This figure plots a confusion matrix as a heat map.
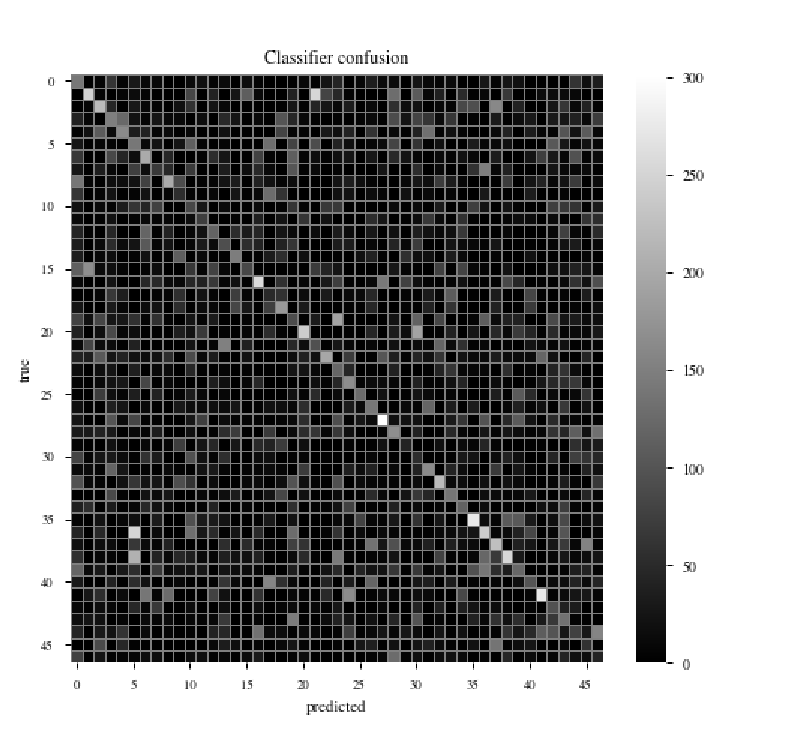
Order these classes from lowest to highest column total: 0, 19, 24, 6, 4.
4, 24, 6, 19, 0
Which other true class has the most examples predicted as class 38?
35
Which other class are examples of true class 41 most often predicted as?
24
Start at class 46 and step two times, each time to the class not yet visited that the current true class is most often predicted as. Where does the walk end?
44
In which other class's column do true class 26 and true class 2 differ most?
37
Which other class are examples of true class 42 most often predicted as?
7
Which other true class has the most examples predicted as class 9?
14
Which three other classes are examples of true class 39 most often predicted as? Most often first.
36, 0, 35
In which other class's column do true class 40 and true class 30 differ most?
17
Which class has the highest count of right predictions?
27
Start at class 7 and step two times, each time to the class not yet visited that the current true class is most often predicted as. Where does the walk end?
5
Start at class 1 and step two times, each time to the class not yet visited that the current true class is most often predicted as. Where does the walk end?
13
